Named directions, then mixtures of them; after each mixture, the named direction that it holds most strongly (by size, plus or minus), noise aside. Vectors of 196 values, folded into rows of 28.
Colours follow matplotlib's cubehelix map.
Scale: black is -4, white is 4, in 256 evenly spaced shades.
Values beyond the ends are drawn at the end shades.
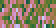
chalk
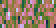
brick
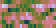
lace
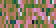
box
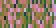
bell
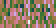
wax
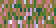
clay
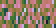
brick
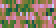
lace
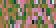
box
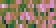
lace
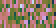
wax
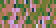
chalk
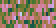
lace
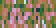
clay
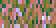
chalk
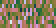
clay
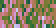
chalk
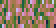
brick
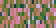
wax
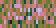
clay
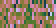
bell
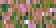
lace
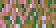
chalk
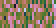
bell
